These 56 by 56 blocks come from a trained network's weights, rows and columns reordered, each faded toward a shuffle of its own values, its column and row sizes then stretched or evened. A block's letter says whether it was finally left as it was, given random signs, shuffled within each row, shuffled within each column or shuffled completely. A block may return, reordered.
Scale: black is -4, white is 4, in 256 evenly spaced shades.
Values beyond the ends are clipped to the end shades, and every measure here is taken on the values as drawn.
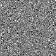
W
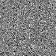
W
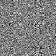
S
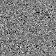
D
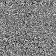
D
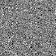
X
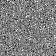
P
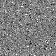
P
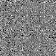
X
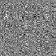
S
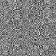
S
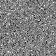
P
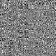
S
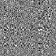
S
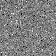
P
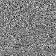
D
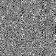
W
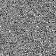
D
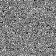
D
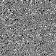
D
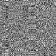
S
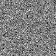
W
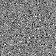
D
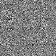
X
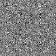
X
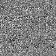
X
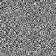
S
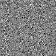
W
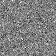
P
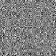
S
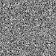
X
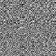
S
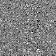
X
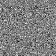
D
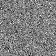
P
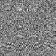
S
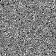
P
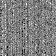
W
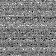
D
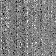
W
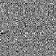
S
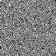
W
